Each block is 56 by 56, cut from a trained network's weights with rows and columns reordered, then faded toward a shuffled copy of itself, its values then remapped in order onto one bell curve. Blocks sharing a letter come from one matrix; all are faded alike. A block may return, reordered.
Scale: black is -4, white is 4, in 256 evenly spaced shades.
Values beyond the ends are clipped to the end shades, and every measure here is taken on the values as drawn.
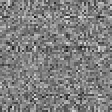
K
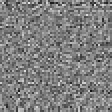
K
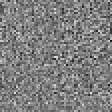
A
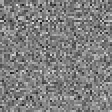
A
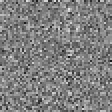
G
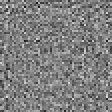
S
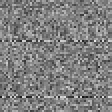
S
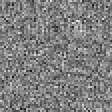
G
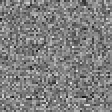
G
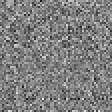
K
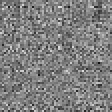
G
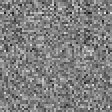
G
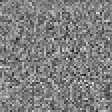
G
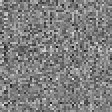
A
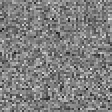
G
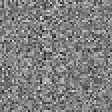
A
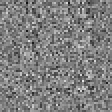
A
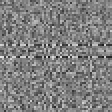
S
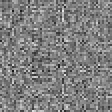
S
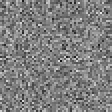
A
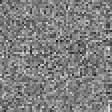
G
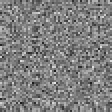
A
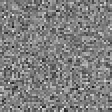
G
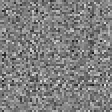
K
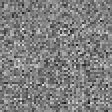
A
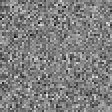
G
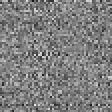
K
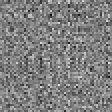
S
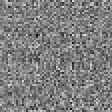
S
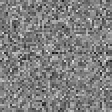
A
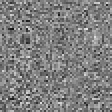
S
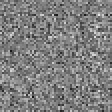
K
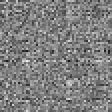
K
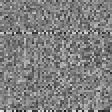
S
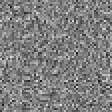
A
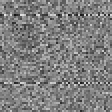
S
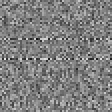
S
